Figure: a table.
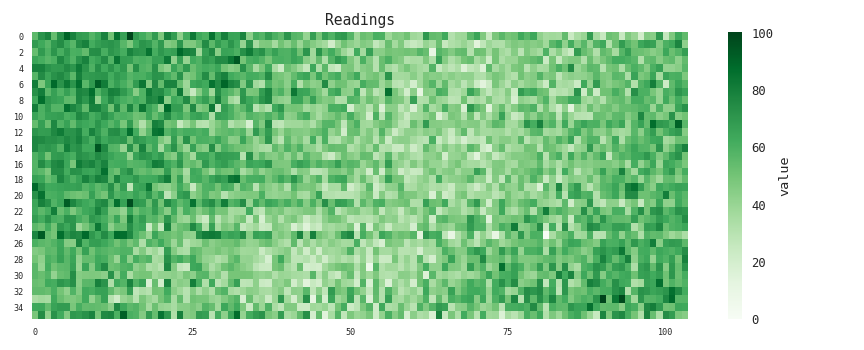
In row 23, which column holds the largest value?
15
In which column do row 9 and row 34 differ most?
85
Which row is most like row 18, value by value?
3
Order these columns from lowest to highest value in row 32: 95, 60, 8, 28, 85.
28, 60, 85, 95, 8
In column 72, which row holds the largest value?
30
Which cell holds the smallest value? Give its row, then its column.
25, 81
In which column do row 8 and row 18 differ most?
32
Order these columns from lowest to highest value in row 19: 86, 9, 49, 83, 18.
49, 9, 86, 83, 18
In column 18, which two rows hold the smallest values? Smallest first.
31, 24
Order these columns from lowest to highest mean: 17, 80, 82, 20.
82, 80, 20, 17
